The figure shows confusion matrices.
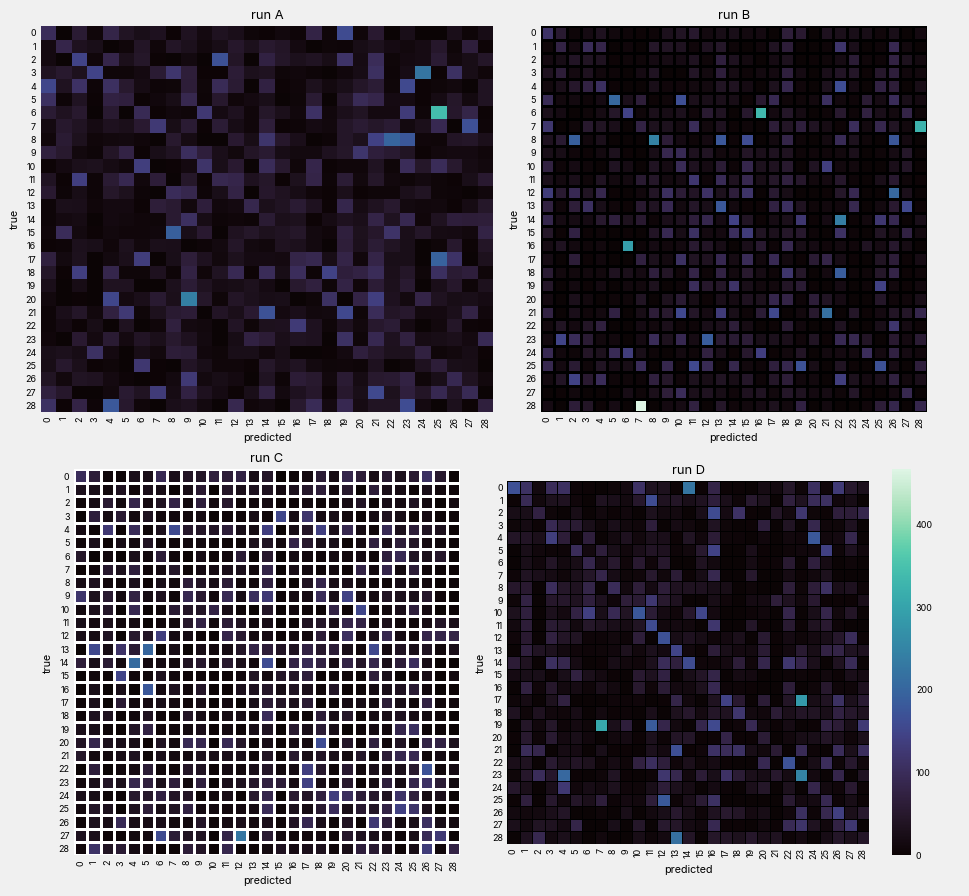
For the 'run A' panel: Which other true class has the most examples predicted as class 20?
9
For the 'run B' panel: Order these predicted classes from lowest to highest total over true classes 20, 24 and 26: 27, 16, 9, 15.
27, 9, 15, 16
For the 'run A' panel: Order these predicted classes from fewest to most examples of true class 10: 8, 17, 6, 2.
8, 2, 17, 6
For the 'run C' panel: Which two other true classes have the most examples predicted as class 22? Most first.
13, 26
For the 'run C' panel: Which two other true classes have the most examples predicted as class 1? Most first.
13, 28
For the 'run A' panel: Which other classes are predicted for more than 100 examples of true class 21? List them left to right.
5, 14, 19
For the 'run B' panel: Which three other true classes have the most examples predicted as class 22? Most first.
14, 18, 4
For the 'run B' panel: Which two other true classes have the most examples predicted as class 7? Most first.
28, 25
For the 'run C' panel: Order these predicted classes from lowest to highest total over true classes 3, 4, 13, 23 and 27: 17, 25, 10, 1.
10, 25, 1, 17
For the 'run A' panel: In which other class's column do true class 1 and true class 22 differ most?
16
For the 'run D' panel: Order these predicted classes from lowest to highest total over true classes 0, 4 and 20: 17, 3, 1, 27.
17, 27, 1, 3
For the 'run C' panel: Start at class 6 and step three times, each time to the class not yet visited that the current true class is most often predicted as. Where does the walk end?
25
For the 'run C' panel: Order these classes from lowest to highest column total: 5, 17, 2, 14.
2, 5, 17, 14
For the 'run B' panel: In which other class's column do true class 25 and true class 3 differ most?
19
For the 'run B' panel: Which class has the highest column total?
26
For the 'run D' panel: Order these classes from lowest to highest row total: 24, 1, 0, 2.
24, 2, 1, 0
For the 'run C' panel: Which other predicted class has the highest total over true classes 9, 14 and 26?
4
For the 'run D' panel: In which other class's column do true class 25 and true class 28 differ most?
13
